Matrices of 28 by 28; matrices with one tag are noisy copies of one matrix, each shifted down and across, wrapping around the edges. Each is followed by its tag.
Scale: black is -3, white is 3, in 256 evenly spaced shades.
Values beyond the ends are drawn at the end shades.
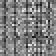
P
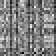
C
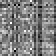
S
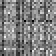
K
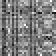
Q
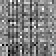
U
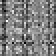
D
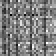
K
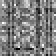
Q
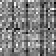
K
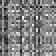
S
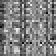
D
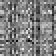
S
